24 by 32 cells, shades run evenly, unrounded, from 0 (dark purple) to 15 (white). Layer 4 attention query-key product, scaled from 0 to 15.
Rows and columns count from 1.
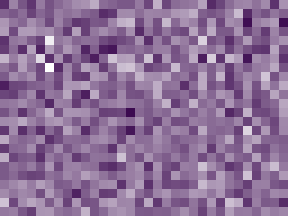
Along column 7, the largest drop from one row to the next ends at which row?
8
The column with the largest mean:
23
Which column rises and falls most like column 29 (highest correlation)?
1
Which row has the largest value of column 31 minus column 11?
7
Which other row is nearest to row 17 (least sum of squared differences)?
20
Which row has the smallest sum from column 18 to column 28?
14
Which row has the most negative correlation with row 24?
9
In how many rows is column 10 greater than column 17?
13
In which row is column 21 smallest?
10
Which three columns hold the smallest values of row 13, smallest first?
15, 26, 3
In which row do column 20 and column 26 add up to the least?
19
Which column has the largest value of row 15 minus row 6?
28
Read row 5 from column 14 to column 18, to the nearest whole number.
4 5 8 2 7
